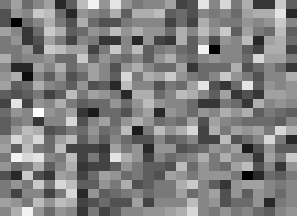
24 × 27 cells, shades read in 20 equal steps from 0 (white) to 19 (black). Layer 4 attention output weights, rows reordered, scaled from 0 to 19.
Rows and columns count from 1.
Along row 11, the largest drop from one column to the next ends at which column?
13
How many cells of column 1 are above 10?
8
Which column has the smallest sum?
4
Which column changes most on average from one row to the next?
2
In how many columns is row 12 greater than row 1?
15
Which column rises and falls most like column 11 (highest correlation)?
21
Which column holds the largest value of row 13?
9
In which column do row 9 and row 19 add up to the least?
12
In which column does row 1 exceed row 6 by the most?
6
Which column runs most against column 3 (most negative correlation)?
14
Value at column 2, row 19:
11
